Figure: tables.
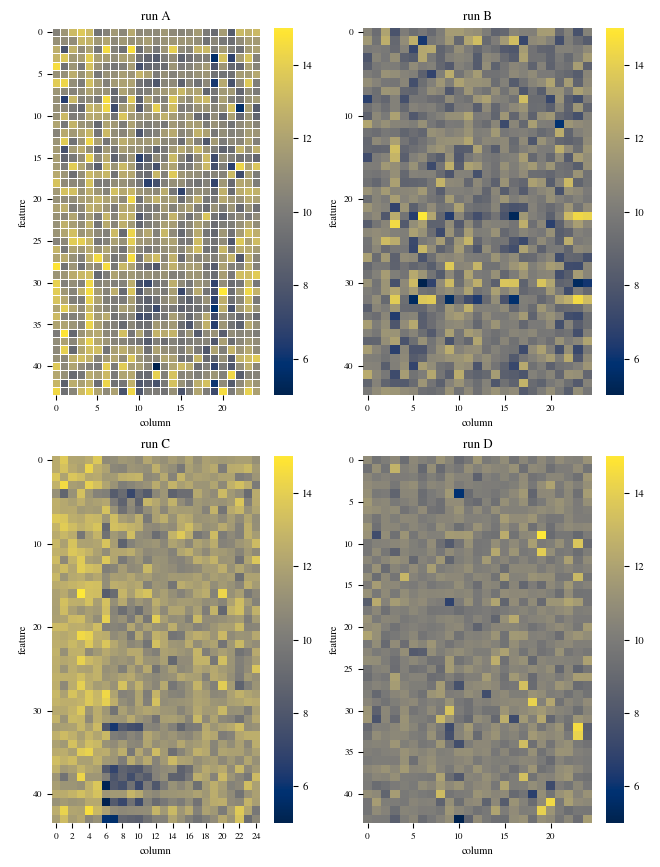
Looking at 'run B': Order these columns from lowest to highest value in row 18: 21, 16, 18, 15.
16, 21, 15, 18
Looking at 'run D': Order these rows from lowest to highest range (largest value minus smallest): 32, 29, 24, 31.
24, 29, 31, 32
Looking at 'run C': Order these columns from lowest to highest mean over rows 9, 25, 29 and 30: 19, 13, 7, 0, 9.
13, 7, 9, 19, 0
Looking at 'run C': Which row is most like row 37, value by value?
32
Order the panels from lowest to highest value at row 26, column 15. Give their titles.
run B, run D, run A, run C
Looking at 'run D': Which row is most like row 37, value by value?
35
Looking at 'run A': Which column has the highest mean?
4
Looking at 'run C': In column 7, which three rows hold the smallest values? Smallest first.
43, 32, 37
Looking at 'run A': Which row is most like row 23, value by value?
12
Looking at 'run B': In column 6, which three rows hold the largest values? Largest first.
22, 32, 26
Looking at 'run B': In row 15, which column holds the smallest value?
0
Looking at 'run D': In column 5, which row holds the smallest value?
23
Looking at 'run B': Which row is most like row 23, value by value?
15
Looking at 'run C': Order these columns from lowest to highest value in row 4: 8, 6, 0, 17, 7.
7, 8, 6, 0, 17
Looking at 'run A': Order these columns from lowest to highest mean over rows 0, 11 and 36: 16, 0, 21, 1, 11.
21, 11, 0, 16, 1
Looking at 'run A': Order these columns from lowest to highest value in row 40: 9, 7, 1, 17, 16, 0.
17, 7, 1, 9, 16, 0
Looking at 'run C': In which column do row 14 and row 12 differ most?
6
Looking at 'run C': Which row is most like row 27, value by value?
24
